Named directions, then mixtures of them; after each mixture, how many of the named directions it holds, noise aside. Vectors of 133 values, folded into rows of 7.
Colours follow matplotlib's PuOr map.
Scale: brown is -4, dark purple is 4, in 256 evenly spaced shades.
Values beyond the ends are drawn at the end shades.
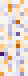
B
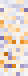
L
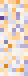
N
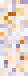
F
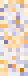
three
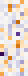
one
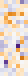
two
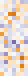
two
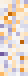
two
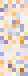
four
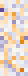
three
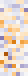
one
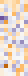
two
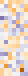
two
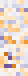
one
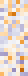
three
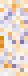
two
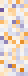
four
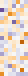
four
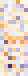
two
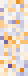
three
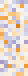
four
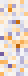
two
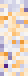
four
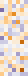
four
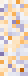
four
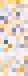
one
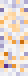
two
